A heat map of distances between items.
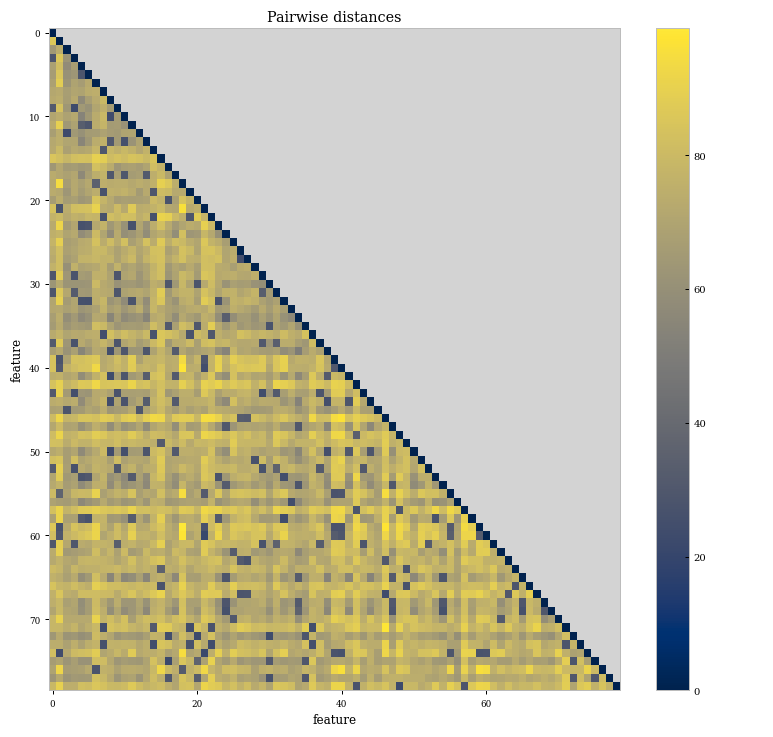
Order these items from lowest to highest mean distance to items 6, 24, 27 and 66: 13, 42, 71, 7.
13, 7, 71, 42
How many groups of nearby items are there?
15
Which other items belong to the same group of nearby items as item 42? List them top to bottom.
48, 57, 78
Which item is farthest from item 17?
46
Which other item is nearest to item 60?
21
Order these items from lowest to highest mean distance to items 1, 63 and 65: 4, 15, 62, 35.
35, 4, 62, 15
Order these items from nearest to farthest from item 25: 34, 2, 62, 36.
62, 34, 2, 36
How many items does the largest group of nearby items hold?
9
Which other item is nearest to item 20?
72
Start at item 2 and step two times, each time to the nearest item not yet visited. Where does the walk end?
45
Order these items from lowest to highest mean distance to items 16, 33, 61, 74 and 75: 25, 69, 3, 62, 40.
3, 40, 69, 62, 25
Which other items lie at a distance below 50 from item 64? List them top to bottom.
15, 49, 66
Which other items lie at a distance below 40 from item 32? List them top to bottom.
4, 5, 11, 23, 53, 58
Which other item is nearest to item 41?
8
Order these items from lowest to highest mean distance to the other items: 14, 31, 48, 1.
31, 14, 1, 48
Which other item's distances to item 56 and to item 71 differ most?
33
